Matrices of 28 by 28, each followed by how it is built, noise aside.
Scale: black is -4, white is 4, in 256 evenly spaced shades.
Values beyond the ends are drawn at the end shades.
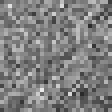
Hankel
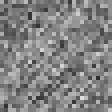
Hankel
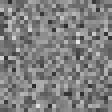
noise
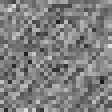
Hankel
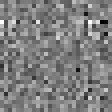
low rank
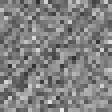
Hankel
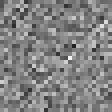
Hankel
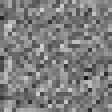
repeating rows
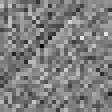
Hankel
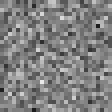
repeating rows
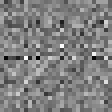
low rank
